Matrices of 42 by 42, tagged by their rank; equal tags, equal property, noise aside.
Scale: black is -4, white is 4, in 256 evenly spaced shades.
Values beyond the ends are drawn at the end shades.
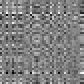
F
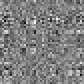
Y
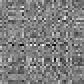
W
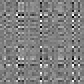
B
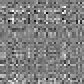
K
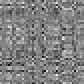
W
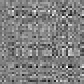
F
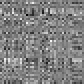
W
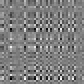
B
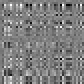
F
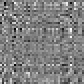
K
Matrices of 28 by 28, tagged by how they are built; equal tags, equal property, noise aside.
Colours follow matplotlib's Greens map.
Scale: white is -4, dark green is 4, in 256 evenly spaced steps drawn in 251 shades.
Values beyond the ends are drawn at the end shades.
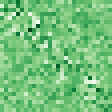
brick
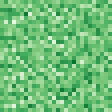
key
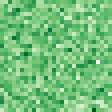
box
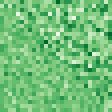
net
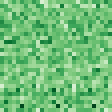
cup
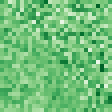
net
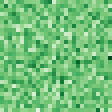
box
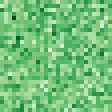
box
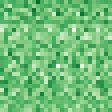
cup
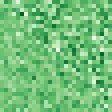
net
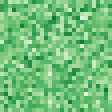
box
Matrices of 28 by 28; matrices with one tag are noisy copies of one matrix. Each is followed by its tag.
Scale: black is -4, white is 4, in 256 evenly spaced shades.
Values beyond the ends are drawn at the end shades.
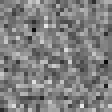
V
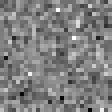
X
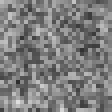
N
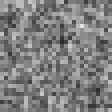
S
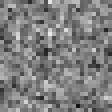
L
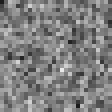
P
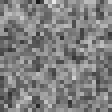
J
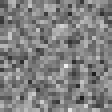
P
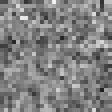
J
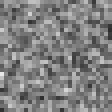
V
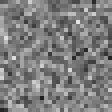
V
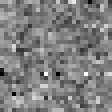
N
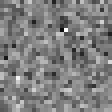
V
